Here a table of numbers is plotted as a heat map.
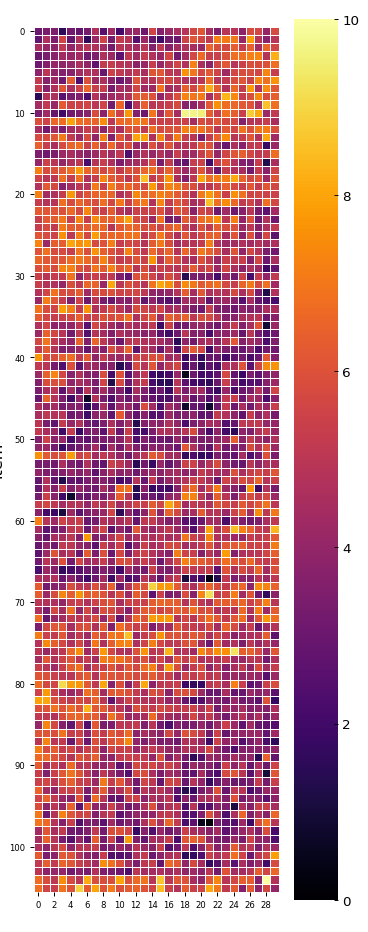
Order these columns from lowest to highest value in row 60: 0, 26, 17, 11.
26, 17, 11, 0
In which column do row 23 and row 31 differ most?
16
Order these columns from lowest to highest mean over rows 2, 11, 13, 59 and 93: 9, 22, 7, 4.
9, 7, 4, 22
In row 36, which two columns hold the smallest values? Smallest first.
28, 15
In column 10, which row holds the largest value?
104
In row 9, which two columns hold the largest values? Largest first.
28, 22
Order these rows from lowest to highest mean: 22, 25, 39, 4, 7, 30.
39, 30, 4, 22, 7, 25
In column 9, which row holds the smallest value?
43
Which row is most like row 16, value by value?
36
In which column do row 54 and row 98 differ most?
29
